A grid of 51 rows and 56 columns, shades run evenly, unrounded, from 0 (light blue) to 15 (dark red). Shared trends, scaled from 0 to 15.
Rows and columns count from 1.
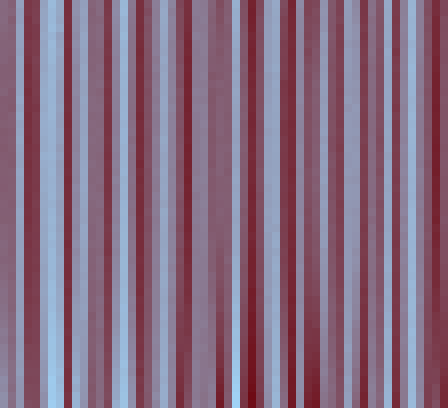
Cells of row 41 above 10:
20
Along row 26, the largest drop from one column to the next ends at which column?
6
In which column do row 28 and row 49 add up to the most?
32
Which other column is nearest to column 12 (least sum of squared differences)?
29
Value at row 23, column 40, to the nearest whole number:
9
